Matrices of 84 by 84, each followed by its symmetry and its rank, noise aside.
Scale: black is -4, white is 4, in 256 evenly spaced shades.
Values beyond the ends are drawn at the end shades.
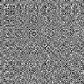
symmetric, rank five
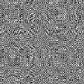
antisymmetric, rank six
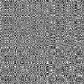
no symmetry, rank five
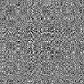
symmetric, rank five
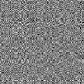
no symmetry, rank five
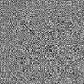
symmetric, rank seven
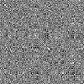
symmetric, rank seven
